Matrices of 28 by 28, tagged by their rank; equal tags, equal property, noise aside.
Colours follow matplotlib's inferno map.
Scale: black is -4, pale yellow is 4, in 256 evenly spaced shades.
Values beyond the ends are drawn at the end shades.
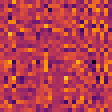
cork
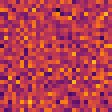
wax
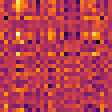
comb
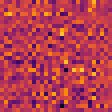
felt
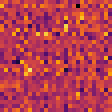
felt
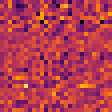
wax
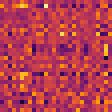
comb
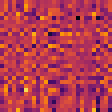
comb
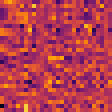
wax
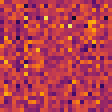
wax
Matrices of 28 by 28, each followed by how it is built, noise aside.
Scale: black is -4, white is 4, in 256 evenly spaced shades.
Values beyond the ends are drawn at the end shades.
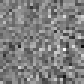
low rank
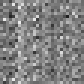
repeating rows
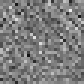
Toeplitz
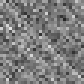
Toeplitz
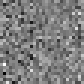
uneven columns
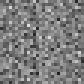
repeating rows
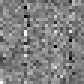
uneven columns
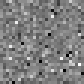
sparse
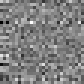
low rank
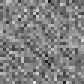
Toeplitz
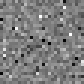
sparse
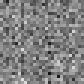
repeating rows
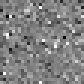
sparse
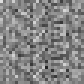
repeating rows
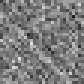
Toeplitz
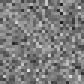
Toeplitz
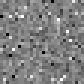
sparse
